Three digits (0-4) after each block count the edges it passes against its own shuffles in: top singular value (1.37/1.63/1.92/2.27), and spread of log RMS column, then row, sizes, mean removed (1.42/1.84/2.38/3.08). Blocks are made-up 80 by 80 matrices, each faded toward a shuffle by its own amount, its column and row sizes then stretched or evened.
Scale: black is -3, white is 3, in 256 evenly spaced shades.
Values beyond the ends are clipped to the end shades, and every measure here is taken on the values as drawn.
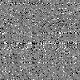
3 0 3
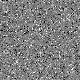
1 0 1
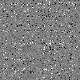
1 2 2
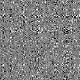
3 3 3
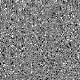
2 2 0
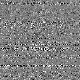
2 1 4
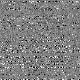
1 1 4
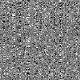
3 3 2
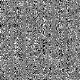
1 4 1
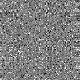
4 1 0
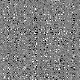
1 3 3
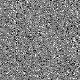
2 2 0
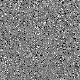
0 2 1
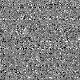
2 1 3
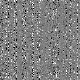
0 4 0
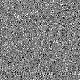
3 0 0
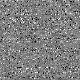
0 1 3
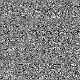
0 1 3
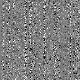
0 4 0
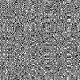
4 1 0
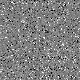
1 1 2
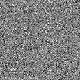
3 0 0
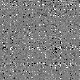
1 3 3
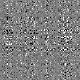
3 4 3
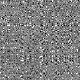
4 2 2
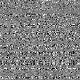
3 0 4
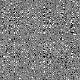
3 3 2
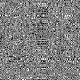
3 0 3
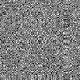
4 0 2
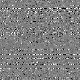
4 0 4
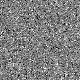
1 0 0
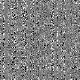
0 4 2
